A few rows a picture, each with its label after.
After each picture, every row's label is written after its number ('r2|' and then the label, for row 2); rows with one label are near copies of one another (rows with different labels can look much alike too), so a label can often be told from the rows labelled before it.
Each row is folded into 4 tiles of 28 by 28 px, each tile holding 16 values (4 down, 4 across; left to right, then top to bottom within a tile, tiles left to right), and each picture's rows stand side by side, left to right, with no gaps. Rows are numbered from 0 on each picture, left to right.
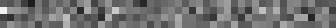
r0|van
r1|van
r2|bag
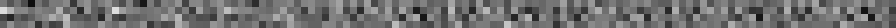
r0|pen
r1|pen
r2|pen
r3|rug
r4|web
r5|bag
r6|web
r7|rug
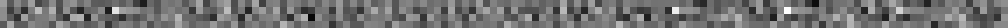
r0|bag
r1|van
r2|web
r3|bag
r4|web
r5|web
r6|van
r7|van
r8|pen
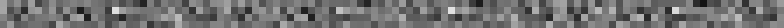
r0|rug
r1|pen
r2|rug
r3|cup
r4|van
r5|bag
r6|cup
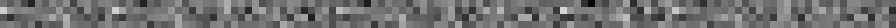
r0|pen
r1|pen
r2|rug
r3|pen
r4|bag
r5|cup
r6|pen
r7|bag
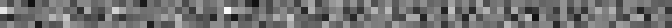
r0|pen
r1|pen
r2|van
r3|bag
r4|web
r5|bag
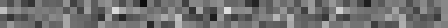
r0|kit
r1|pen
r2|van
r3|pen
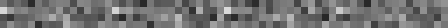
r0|pen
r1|kit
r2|van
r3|pen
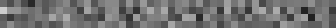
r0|van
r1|bag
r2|rug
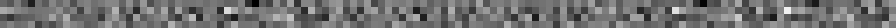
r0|pen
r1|web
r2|cup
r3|rug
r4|web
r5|bag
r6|cup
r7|van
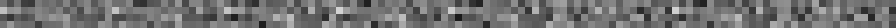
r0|kit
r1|cup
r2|kit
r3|pen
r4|kit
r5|bag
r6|kit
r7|bag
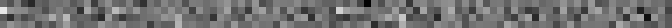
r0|van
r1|pen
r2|rug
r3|pen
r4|web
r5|rug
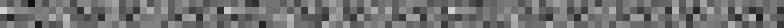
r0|pen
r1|bag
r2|kit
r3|bag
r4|van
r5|bag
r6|web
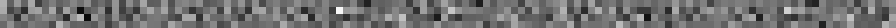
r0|rug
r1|bag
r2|rug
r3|van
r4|pen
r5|web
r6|rug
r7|kit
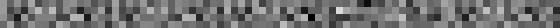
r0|bag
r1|bag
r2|rug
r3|cup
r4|bag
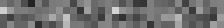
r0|pen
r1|kit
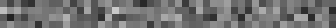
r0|kit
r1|cup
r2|bag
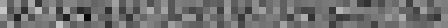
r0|web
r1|bag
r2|web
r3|cup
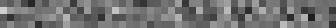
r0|pen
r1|cup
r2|web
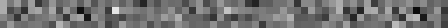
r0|rug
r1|van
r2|cup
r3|rug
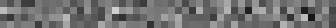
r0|kit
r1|kit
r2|rug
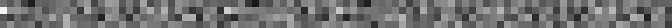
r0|van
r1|bag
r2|cup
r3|kit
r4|bag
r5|bag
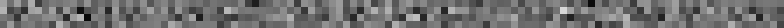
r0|rug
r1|web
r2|cup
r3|bag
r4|kit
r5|pen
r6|web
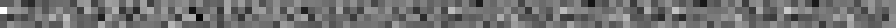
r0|van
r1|rug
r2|rug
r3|rug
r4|pen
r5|cup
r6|cup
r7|pen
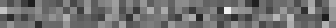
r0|kit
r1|bag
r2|van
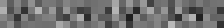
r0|web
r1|web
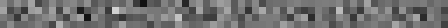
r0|rug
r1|cup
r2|web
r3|web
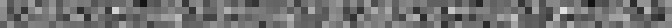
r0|bag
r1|cup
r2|kit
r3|bag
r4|kit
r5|cup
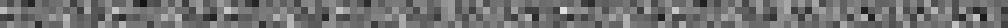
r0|kit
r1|cup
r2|pen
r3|pen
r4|web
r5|van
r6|cup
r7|rug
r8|web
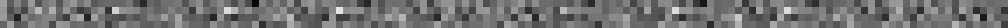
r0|bag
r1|van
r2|pen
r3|van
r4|rug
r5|kit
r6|kit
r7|van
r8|web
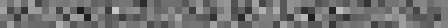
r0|rug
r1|van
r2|bag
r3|pen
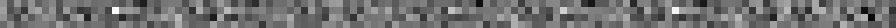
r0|web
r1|van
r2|kit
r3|bag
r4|pen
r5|cup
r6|van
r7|rug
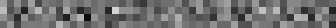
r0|web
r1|van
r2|bag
